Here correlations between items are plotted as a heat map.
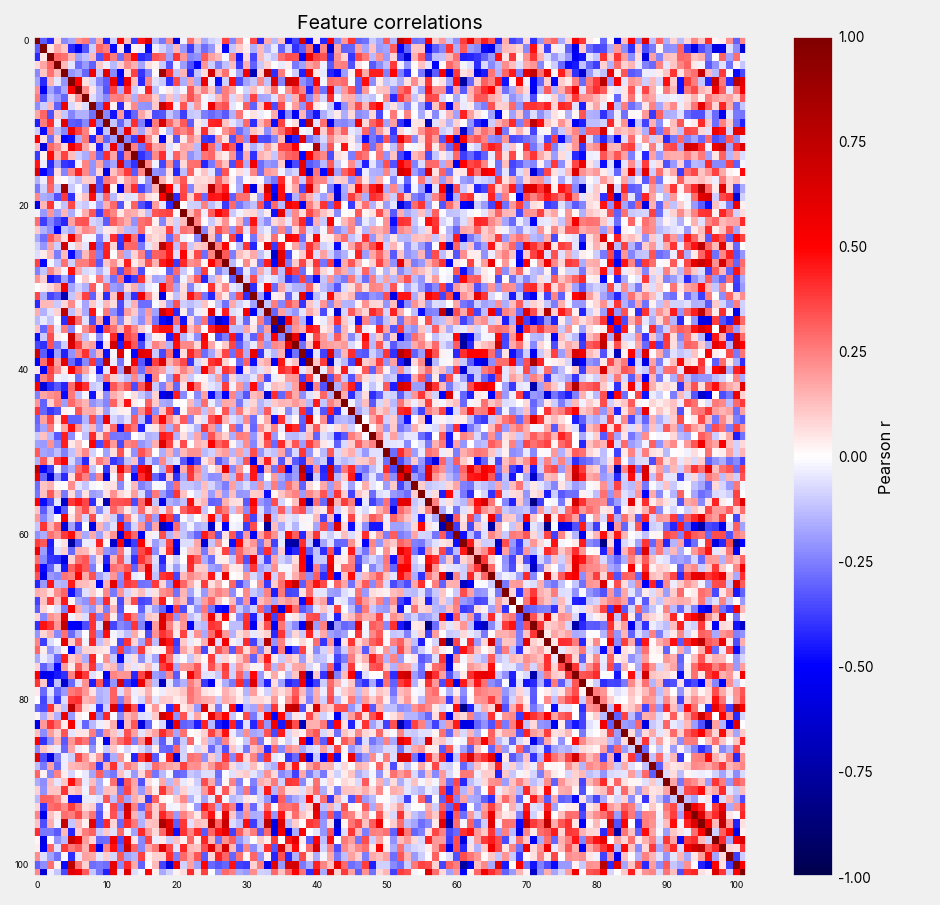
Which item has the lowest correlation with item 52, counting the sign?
83
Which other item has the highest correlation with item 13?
40
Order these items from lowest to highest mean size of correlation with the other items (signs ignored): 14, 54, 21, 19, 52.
54, 21, 14, 19, 52
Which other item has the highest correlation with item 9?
61
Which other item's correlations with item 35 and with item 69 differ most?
34
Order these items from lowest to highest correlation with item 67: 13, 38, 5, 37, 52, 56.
5, 37, 56, 13, 38, 52
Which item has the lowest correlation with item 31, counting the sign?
4
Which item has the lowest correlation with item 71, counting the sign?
56
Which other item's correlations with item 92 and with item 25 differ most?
59
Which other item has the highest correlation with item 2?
39
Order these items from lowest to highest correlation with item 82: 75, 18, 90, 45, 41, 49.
41, 90, 45, 75, 49, 18
